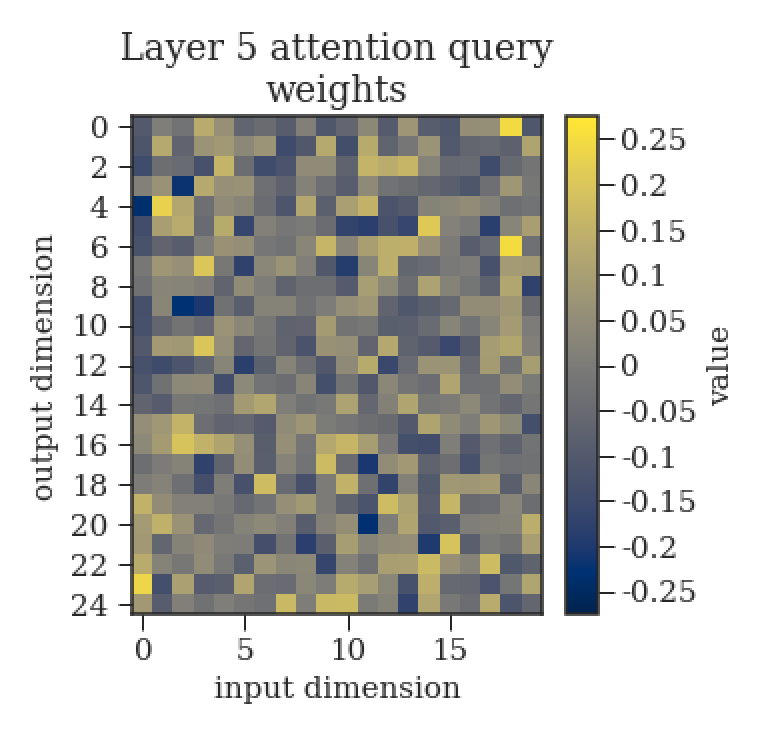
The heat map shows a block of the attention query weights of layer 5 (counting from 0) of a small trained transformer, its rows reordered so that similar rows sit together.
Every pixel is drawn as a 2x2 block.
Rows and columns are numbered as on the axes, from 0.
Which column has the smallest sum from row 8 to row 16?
0
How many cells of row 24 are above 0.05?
6
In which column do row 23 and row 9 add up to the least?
3
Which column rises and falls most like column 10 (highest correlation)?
17
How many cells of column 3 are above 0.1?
5
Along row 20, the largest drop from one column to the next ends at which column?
11
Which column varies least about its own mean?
16
